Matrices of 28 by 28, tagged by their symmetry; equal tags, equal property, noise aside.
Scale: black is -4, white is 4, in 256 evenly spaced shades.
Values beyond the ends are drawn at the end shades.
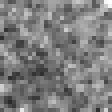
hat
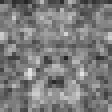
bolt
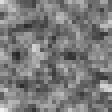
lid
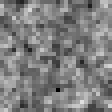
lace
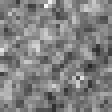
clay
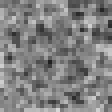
hat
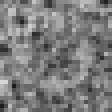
clay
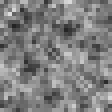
clay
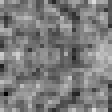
lid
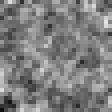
hat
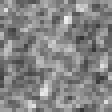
lace
